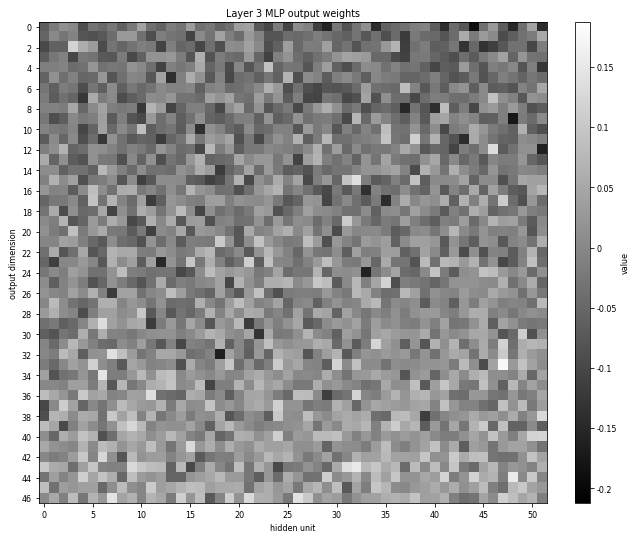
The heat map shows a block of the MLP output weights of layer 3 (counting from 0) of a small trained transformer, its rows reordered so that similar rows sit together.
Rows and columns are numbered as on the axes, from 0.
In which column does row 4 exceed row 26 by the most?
23
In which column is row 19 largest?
31
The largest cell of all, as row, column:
33, 47
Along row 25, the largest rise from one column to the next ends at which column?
20
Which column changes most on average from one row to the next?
29
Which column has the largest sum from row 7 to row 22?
46
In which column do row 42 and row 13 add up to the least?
8
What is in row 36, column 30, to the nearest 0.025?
-0.05
